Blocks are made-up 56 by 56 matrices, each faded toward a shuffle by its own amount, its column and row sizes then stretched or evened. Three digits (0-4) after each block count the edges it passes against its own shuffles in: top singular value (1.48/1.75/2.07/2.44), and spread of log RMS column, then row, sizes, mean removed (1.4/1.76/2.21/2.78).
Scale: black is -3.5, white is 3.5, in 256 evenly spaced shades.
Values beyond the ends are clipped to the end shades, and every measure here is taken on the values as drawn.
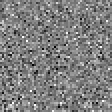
1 0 0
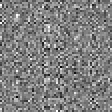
3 3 0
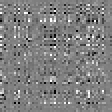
4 4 4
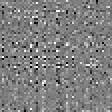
3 3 3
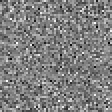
0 0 1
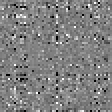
2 3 3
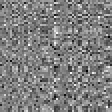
4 3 0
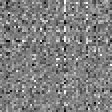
3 3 2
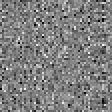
3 2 0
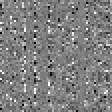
1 4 0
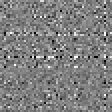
3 2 3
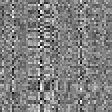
4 4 0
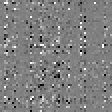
0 4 3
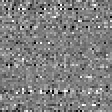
1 0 4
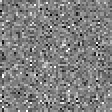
2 2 0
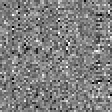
2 3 0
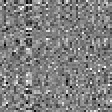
3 3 0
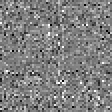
0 1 2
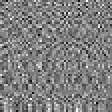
4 1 2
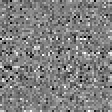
1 1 3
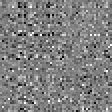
3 2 3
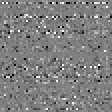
1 0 4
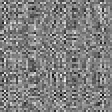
4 4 2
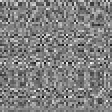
4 1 4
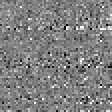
1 2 3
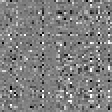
3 3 3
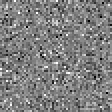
2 1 0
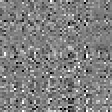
3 3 3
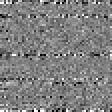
2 0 4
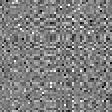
4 2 2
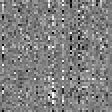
2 4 2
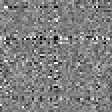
2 3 3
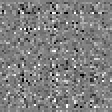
2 3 3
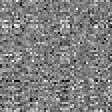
3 1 2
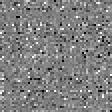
0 1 3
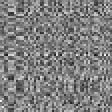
4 0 3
